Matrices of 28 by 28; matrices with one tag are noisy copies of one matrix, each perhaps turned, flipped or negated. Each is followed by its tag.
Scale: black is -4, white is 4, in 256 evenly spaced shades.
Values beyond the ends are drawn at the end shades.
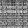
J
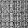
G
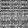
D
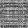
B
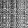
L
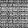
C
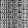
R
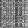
J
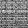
G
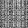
C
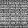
C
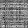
B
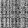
D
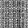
C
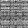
D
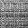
L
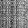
L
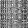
R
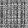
B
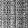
L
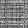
B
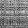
L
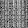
C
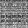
J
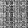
J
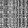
D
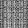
C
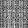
C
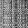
L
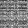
D
